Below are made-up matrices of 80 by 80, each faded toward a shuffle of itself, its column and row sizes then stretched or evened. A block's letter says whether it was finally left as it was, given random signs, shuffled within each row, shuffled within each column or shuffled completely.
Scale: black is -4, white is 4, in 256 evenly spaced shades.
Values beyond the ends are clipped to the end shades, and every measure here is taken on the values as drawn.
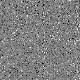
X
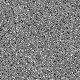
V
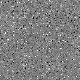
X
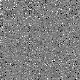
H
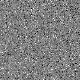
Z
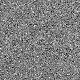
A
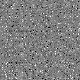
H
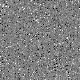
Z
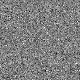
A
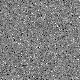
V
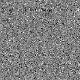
H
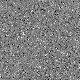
V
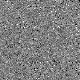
H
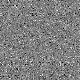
A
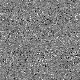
A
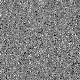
X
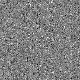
Z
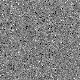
Z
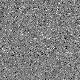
A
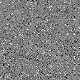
H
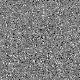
X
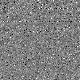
A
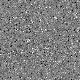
A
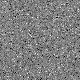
V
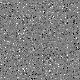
X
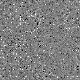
X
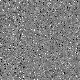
Z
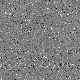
A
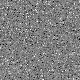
V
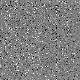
X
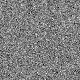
V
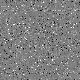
A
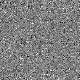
X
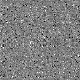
H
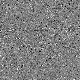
A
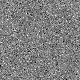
V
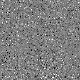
X
